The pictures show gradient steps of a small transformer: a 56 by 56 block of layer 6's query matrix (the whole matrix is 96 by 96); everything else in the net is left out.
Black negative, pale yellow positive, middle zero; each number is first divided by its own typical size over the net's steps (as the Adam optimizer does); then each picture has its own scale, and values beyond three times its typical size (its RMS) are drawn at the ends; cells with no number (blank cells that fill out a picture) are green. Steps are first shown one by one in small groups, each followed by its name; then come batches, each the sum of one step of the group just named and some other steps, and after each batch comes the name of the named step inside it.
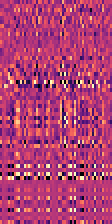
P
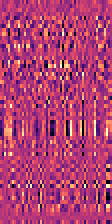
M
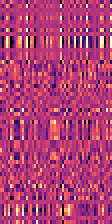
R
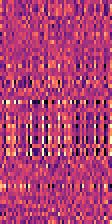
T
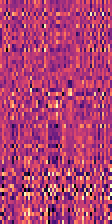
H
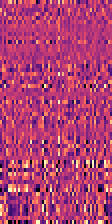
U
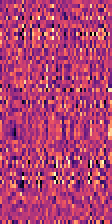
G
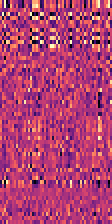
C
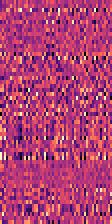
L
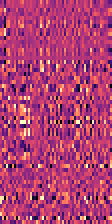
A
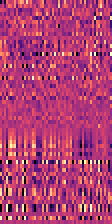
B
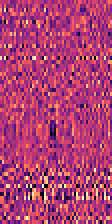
H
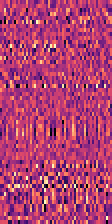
U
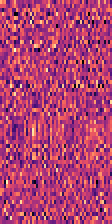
C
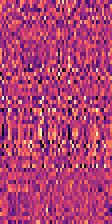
U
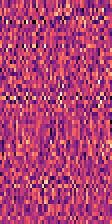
L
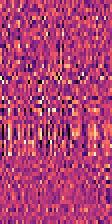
M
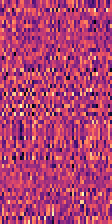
L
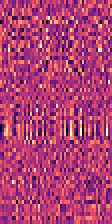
M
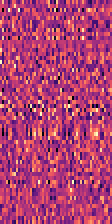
G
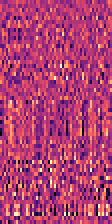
M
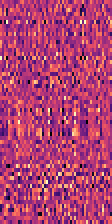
P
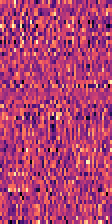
U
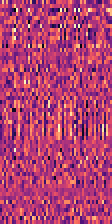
G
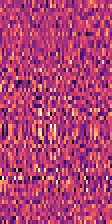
T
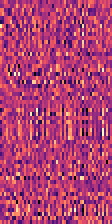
P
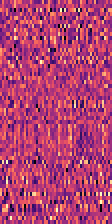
B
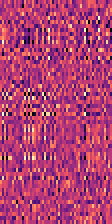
L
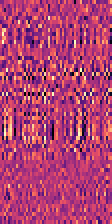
M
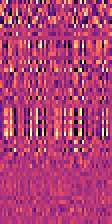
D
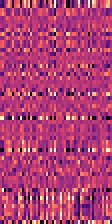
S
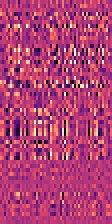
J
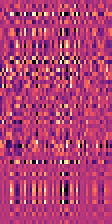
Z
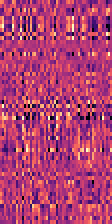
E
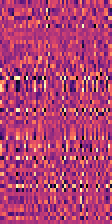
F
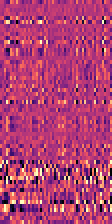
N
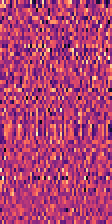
D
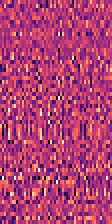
Z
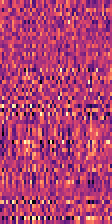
E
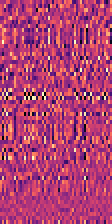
D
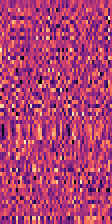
F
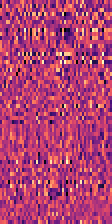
Z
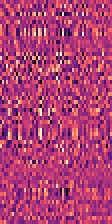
Z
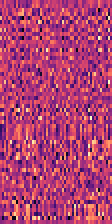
F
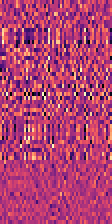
J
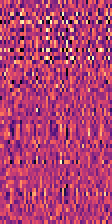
Z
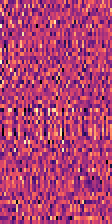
D
